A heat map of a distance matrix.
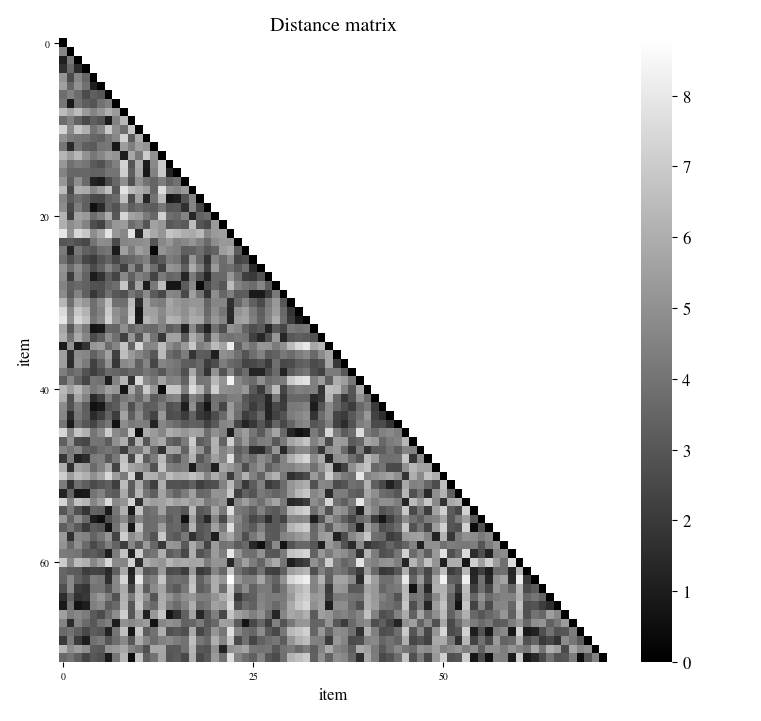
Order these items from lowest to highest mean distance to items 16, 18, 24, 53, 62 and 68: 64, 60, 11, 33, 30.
33, 11, 64, 30, 60
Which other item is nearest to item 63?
46
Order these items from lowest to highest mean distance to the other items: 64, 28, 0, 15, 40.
28, 15, 64, 0, 40
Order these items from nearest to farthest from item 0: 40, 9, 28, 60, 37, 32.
9, 28, 37, 40, 60, 32
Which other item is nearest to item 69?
3
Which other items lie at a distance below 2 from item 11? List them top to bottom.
14, 15, 18, 28, 66
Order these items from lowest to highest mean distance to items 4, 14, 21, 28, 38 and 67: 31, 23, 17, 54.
54, 23, 31, 17
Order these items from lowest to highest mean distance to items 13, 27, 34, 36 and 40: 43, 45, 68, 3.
43, 45, 3, 68
